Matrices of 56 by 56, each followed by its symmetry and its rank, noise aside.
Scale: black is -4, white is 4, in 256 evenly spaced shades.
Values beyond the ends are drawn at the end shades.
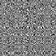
no symmetry, rank six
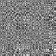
no symmetry, rank four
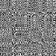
antisymmetric, rank six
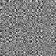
antisymmetric, rank four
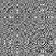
symmetric, rank six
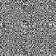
no symmetry, rank six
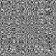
antisymmetric, rank six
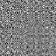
antisymmetric, rank six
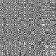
symmetric, rank five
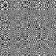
no symmetry, rank four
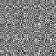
no symmetry, rank four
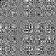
symmetric, rank six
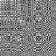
symmetric, rank four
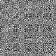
symmetric, rank six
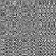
antisymmetric, rank four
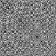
symmetric, rank five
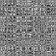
no symmetry, rank four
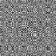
symmetric, rank four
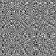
antisymmetric, rank six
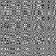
no symmetry, rank four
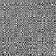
no symmetry, rank six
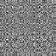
antisymmetric, rank four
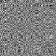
no symmetry, rank four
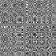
symmetric, rank five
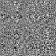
antisymmetric, rank six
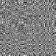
no symmetry, rank four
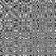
antisymmetric, rank four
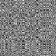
no symmetry, rank six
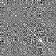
symmetric, rank six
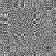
no symmetry, rank four
